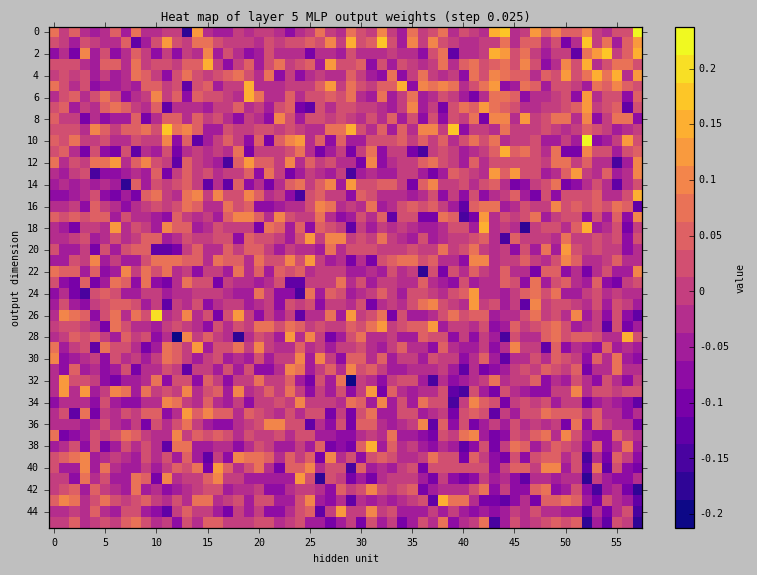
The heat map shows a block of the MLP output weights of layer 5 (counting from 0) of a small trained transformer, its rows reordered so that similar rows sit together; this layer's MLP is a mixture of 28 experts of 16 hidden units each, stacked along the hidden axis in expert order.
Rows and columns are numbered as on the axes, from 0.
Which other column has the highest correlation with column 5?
38
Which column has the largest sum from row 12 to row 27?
13
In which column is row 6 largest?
19
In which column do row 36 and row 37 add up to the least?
37
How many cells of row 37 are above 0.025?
13
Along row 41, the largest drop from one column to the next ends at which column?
26
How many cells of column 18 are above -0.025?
31
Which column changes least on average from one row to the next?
34
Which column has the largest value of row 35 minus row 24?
3
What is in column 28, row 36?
0.025
